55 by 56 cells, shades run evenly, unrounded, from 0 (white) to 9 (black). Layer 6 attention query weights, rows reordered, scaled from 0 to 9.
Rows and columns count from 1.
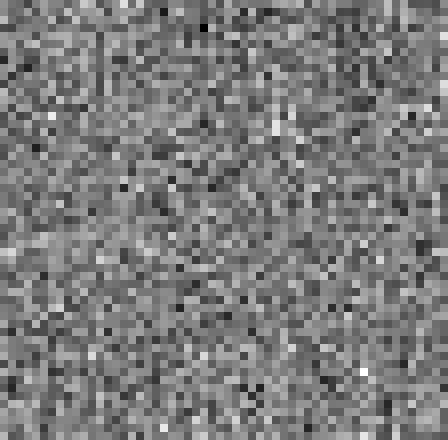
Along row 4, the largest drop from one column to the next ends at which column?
27
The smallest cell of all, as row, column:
47, 46
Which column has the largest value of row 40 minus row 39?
8
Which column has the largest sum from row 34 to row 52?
20
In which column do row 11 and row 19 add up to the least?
56
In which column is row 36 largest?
25
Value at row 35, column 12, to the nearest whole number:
3
